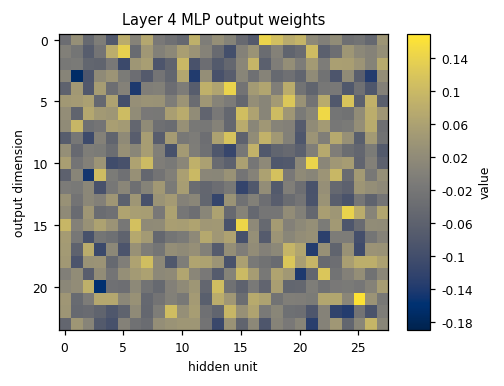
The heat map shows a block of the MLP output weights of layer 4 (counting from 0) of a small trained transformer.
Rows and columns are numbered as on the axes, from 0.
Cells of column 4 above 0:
9
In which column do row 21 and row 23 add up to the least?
21
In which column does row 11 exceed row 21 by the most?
18
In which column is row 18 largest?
19
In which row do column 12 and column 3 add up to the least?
20
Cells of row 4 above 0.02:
8
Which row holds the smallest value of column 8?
2
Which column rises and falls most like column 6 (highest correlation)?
0
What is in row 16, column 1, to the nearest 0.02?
-0.02
